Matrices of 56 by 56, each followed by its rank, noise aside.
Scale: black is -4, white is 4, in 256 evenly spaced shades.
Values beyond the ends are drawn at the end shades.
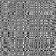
four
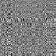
four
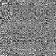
seven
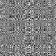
six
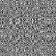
seven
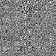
seven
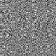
seven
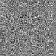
seven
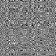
six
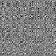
six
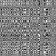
four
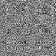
seven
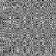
five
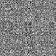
eight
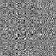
six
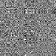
seven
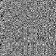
eight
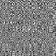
six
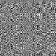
five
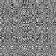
five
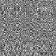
seven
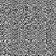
seven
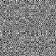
six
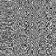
six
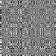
four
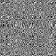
six
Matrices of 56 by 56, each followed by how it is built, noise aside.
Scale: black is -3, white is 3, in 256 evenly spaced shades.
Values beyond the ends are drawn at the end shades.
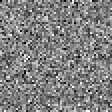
repeating columns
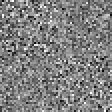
block diagonal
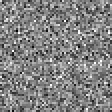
repeating columns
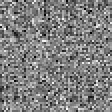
blocks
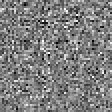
low rank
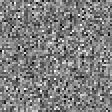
repeating columns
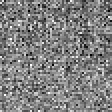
blocks
